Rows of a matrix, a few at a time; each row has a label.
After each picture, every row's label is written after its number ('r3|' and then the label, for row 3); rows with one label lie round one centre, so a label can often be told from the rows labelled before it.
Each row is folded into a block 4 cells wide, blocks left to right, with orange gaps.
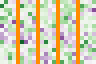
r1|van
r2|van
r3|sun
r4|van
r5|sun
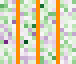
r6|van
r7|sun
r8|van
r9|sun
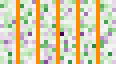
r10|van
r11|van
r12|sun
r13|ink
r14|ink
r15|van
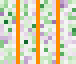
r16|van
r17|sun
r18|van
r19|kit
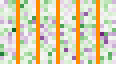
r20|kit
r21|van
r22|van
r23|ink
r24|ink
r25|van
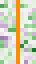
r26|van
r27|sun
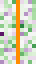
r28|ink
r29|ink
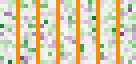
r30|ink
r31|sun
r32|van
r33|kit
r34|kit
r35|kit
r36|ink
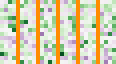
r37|kit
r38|van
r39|ink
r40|kit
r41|sun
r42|sun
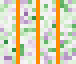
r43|sun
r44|kit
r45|sun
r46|sun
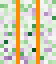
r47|sun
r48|sun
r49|ink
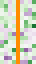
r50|sun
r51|ink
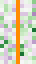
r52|sun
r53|kit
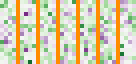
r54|van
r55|ink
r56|van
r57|ink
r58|ink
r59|van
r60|kit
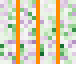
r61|kit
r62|kit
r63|kit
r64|kit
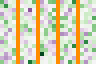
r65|sun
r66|ink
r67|kit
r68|ink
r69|sun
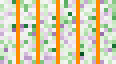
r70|ink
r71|sun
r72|sun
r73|van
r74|kit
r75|ink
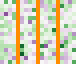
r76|ink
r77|kit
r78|kit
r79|sun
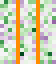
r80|van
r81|kit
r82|van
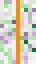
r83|van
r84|sun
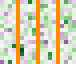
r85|ink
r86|kit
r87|van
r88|van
